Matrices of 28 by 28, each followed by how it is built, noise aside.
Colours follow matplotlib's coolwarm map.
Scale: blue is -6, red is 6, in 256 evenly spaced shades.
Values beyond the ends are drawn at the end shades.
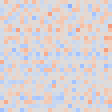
repeating columns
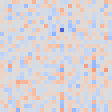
uneven columns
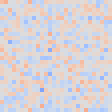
repeating columns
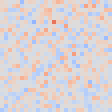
Hankel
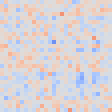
blocks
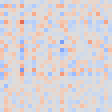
low rank
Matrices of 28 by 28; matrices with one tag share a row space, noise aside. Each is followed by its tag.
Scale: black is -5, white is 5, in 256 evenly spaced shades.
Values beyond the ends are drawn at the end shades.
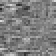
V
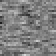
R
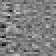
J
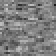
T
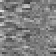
V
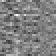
J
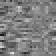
V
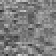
T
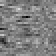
V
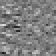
J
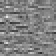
T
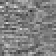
T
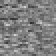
T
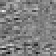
J
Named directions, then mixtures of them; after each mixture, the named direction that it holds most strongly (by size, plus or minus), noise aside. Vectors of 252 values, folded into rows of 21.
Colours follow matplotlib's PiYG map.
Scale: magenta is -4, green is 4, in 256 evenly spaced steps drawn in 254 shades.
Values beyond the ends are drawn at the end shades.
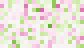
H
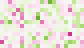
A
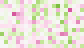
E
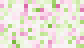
H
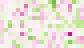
H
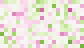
E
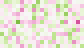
E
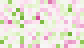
A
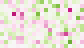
E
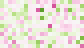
H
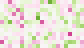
A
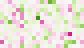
A
